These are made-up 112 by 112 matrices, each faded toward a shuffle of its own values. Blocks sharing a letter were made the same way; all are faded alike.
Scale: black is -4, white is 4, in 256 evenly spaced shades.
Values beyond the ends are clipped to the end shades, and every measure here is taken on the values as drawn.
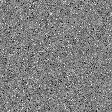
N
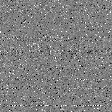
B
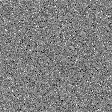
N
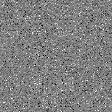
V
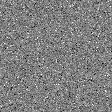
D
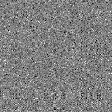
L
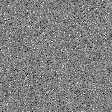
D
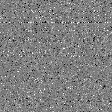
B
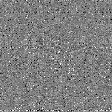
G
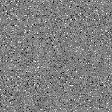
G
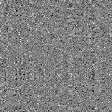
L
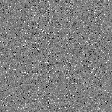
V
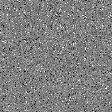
V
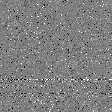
B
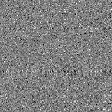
L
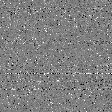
B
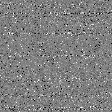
B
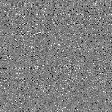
G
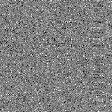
L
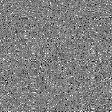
G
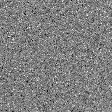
N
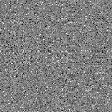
L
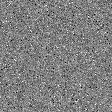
D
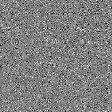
V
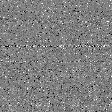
B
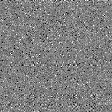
G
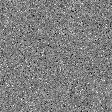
D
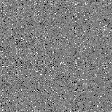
V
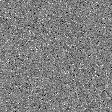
D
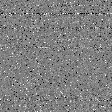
B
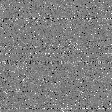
B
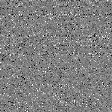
G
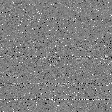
B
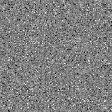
G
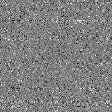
G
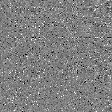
V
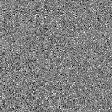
L
